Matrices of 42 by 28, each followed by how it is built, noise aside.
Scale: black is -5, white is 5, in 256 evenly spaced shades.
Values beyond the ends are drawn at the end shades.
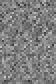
repeating columns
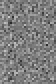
repeating rows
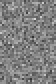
noise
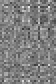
low rank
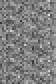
repeating rows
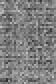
blocks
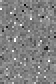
sparse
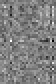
low rank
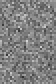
repeating columns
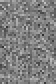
repeating rows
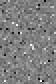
sparse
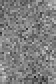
smooth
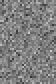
noise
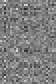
low rank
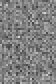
blocks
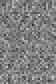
repeating columns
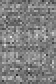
blocks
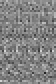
repeating columns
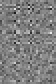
low rank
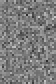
repeating rows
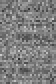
blocks
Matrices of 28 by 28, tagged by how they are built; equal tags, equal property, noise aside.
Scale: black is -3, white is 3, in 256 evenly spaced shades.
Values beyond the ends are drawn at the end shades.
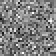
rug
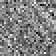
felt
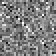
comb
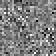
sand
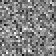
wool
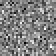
rug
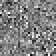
sand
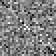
comb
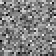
rug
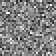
rug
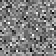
felt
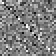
comb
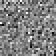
sand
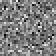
wool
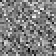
felt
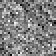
felt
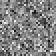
felt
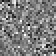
sand
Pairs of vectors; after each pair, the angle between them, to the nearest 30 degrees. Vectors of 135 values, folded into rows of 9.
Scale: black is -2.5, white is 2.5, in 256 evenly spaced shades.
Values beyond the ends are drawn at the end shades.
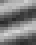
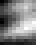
60 degrees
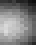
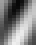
90 degrees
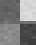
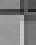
120 degrees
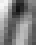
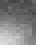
90 degrees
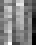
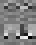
90 degrees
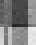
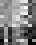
150 degrees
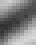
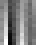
90 degrees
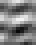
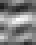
30 degrees
